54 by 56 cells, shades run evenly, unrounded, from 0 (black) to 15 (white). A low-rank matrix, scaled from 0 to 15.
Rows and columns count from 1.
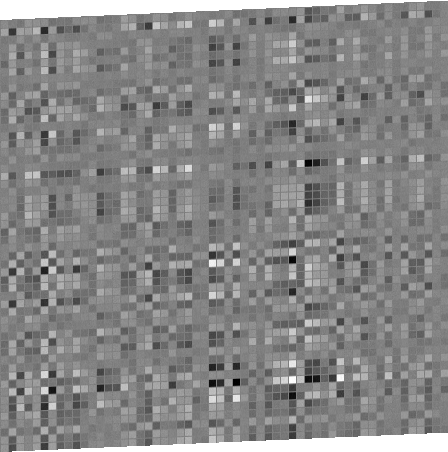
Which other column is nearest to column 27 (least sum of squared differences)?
28
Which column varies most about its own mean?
37
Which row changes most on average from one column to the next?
47
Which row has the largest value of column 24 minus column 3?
20
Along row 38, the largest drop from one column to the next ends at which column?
39
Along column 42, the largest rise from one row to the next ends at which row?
48
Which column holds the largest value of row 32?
27
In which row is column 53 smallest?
12
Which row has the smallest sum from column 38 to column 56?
32
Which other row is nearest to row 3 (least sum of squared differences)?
14
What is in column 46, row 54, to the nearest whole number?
9
